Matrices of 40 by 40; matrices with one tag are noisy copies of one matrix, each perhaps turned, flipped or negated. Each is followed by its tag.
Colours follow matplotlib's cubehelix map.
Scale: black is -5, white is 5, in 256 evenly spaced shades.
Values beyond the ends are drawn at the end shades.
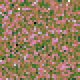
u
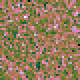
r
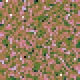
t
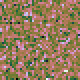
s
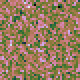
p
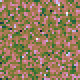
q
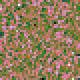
t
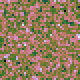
t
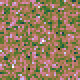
q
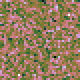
t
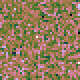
s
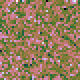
s
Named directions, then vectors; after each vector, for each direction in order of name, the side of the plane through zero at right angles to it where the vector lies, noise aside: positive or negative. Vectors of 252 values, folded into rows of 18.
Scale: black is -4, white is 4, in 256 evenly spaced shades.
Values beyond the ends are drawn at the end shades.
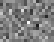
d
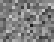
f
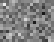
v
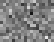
positive, negative, positive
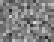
negative, positive, negative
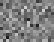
positive, positive, negative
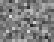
negative, positive, negative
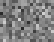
negative, negative, negative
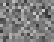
positive, positive, positive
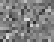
negative, negative, positive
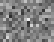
negative, negative, positive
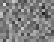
positive, positive, positive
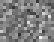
positive, negative, negative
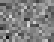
positive, positive, negative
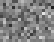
negative, negative, negative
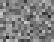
positive, positive, positive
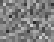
positive, negative, positive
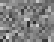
negative, negative, positive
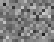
negative, negative, negative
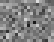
negative, negative, positive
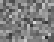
negative, positive, negative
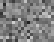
negative, negative, negative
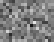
negative, positive, negative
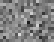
negative, positive, positive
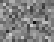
positive, negative, positive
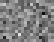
negative, positive, positive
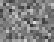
negative, positive, negative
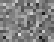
negative, positive, positive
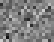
positive, positive, negative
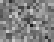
negative, positive, negative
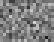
negative, positive, negative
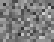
negative, negative, negative
